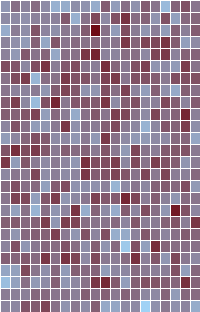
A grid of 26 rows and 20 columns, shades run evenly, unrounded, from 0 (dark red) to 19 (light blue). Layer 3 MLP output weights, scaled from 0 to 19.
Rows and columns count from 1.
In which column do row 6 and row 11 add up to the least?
19
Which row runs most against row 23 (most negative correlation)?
6
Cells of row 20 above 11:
7
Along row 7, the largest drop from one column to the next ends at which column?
5
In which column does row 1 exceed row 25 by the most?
17
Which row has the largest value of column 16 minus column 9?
15
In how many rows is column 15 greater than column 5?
14
